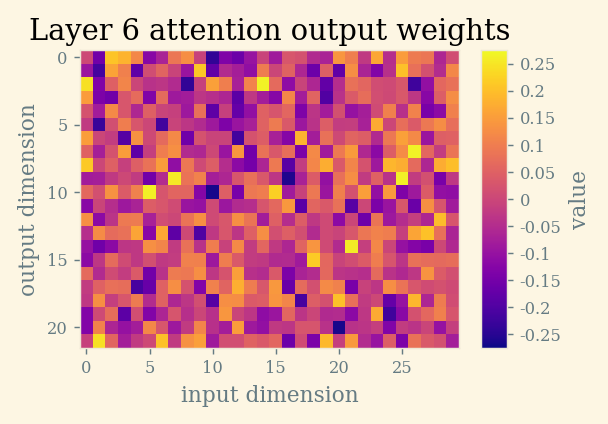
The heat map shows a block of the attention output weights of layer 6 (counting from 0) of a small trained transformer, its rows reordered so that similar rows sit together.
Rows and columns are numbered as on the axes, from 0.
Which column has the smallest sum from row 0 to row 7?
1
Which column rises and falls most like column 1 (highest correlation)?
6
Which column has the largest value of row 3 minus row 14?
0
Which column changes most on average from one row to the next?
4
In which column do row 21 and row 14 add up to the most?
21
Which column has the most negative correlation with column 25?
11
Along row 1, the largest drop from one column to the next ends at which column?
10
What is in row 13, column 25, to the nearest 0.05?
0
